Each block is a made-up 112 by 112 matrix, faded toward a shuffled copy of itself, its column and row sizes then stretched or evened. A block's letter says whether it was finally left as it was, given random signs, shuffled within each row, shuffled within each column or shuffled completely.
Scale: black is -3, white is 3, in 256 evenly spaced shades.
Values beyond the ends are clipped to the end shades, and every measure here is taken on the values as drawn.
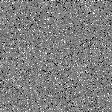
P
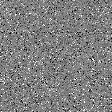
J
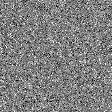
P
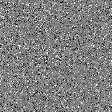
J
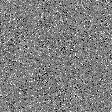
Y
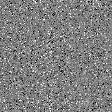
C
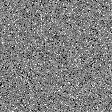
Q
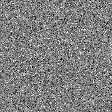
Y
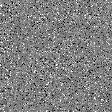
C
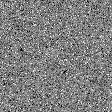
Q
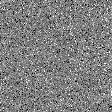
Y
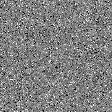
Y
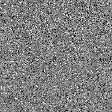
J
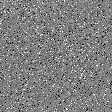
Q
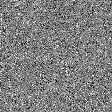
Y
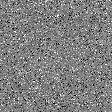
P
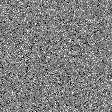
P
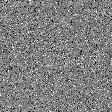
Q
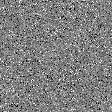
Q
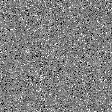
C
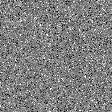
Y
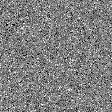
Y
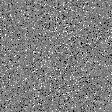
Y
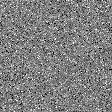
Q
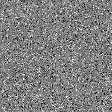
Y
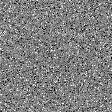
P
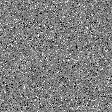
P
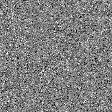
Y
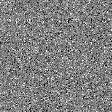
J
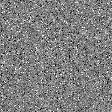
Y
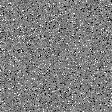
C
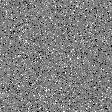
Q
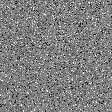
Q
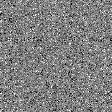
J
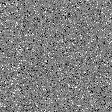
Q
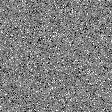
Q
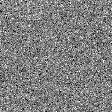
Y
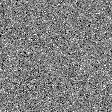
P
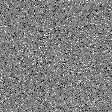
Y
